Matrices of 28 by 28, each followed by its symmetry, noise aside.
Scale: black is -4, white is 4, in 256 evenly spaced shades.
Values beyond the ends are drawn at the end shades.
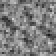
same after a half turn.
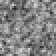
same after a half turn.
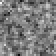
no symmetry.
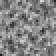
same after a half turn.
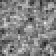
symmetric.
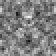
mirrored left to right.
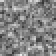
same after a half turn.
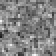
symmetric across the other diagonal.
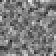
same after a half turn.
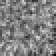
symmetric.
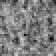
no symmetry.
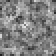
symmetric.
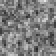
same after a half turn.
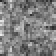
mirrored top to bottom.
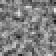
no symmetry.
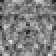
mirrored left to right.
